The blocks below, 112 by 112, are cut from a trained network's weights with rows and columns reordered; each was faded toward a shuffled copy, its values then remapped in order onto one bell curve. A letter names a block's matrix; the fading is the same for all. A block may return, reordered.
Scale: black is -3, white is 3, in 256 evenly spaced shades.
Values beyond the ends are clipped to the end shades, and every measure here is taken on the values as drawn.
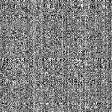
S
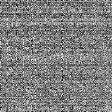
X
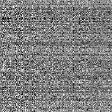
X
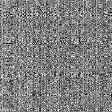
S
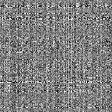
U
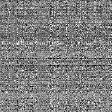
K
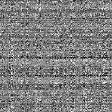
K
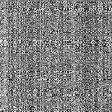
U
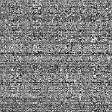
K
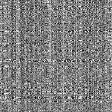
U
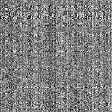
U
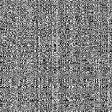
S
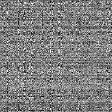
X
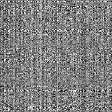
U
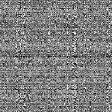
X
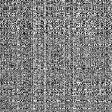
U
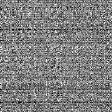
K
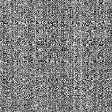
S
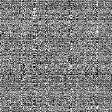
X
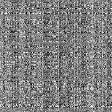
U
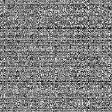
K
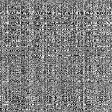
U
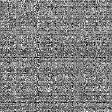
K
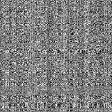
S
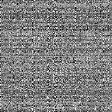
X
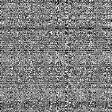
K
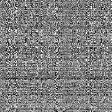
X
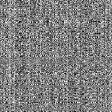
S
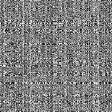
U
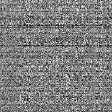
K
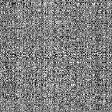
S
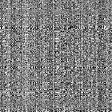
U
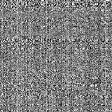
S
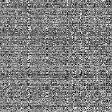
X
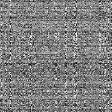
X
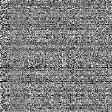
K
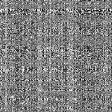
U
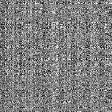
S
